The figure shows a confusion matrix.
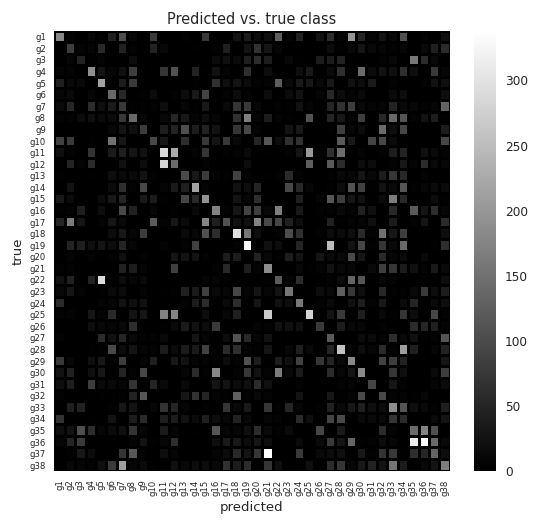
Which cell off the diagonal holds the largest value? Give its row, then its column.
g37, g21
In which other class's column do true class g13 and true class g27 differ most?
g38
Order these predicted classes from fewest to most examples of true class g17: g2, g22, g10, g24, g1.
g24, g1, g22, g10, g2
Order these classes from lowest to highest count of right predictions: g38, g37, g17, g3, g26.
g3, g26, g17, g37, g38
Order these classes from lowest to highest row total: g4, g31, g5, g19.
g31, g5, g4, g19
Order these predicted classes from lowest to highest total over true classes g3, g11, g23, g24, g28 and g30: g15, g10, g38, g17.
g10, g17, g38, g15
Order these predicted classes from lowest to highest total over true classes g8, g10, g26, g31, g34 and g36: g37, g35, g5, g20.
g5, g20, g37, g35
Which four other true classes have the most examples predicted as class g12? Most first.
g11, g25, g4, g21
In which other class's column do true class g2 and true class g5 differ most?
g22
